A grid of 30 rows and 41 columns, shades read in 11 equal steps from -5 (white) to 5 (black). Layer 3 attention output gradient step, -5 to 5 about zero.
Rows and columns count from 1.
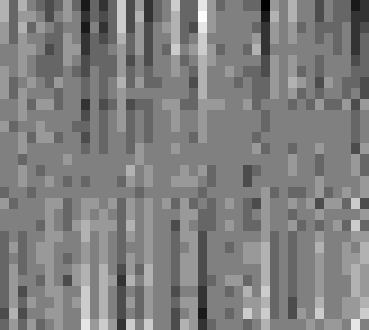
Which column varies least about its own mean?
32
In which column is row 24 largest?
23
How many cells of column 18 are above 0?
3
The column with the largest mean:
10
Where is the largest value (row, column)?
1, 30
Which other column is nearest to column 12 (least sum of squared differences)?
17
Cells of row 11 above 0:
6
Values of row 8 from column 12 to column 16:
1 0 -2 1 -1
